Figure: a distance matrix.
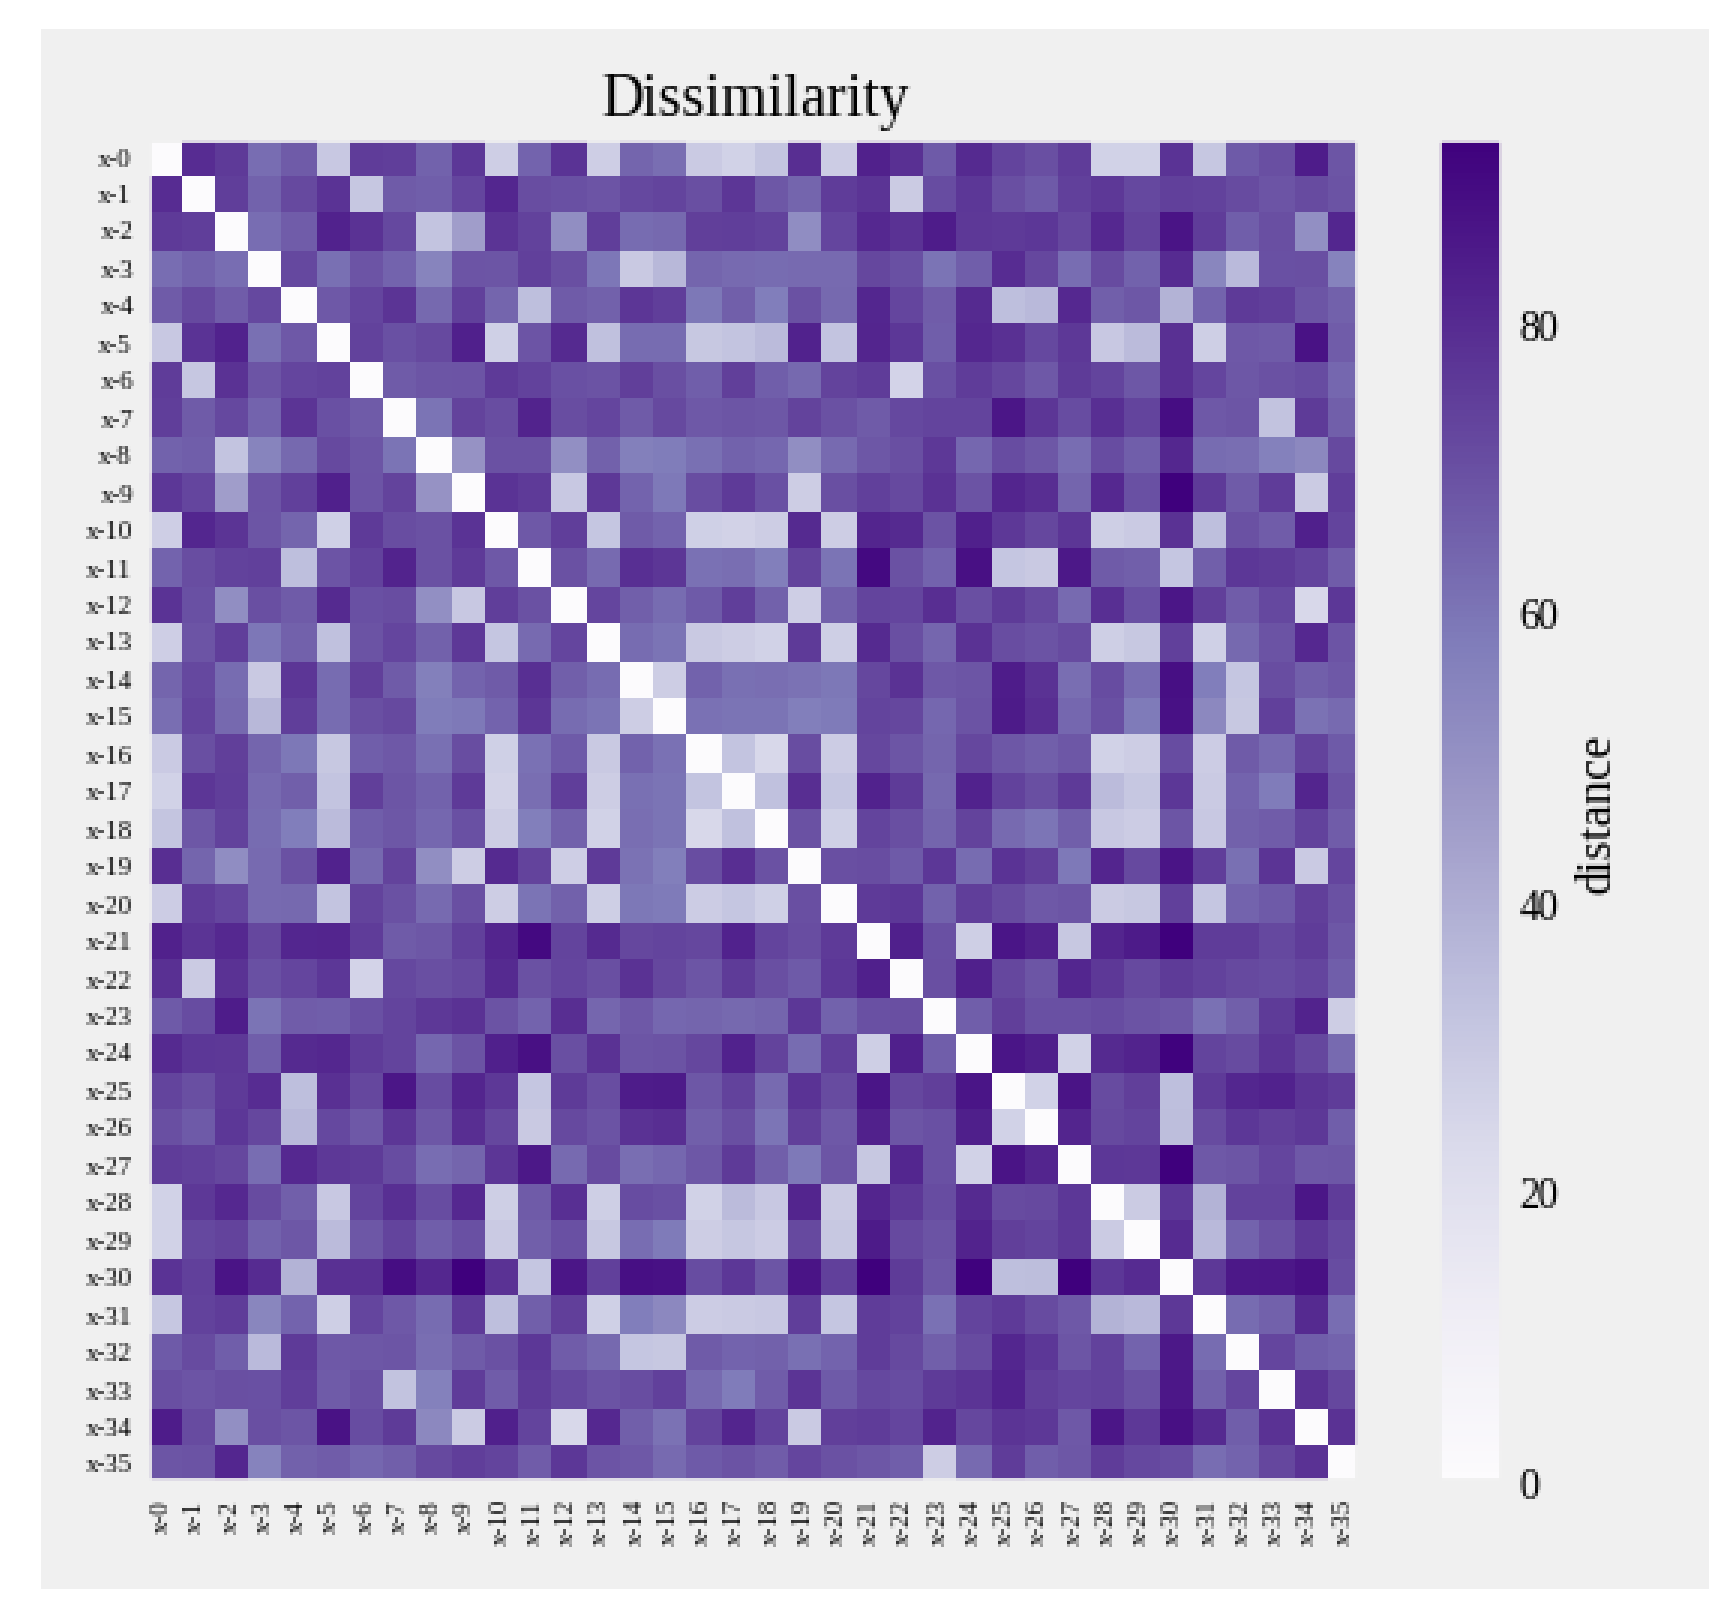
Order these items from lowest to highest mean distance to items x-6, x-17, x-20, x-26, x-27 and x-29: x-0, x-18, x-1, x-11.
x-18, x-0, x-11, x-1
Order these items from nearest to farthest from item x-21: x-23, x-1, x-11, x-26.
x-23, x-1, x-26, x-11
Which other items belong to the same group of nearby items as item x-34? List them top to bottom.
x-9, x-12, x-19
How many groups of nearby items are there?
9
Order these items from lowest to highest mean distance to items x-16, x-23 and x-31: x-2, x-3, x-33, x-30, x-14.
x-3, x-14, x-33, x-30, x-2
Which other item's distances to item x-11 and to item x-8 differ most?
x-30
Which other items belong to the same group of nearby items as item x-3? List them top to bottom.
x-14, x-15, x-32
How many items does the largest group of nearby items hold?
11
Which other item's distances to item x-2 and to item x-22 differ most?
x-6
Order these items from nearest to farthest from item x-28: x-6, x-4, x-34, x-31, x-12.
x-31, x-4, x-6, x-12, x-34
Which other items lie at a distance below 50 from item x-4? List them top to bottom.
x-11, x-25, x-26, x-30
